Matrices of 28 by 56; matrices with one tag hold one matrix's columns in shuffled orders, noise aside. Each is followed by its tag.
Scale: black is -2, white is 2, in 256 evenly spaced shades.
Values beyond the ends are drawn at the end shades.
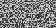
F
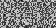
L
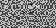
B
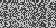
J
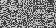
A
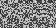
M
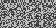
J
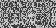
L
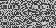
B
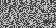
A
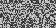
M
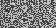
A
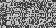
L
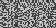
J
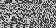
M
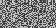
A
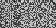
J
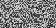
F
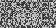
L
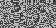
A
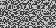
B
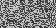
A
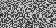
F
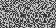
F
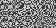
B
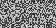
M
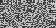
A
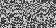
M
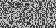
L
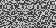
B
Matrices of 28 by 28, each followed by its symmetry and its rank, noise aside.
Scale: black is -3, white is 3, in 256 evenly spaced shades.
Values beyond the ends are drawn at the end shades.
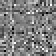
antisymmetric, rank eight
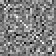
symmetric, rank six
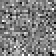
antisymmetric, rank eight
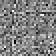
antisymmetric, rank eight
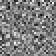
no symmetry, rank six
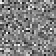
no symmetry, rank eight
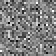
antisymmetric, rank eight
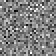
antisymmetric, rank six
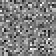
antisymmetric, rank eight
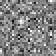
symmetric, rank six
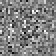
no symmetry, rank eight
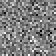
antisymmetric, rank eight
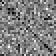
symmetric, rank seven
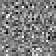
antisymmetric, rank six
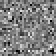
no symmetry, rank eight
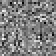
antisymmetric, rank six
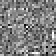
symmetric, rank six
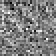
antisymmetric, rank eight
